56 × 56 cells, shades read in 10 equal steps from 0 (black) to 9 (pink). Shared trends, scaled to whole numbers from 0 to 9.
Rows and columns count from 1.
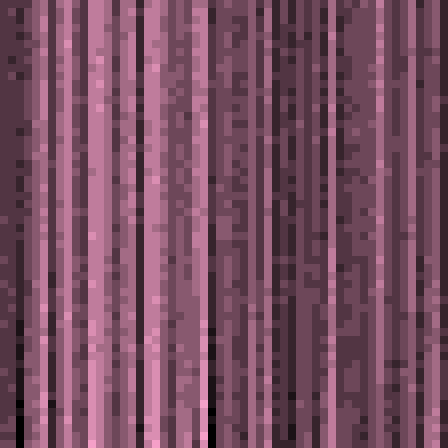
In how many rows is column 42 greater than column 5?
54
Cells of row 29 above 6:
6
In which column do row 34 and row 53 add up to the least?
3
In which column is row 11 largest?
13
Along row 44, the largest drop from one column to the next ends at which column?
27
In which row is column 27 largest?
11
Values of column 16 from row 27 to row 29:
6 5 5
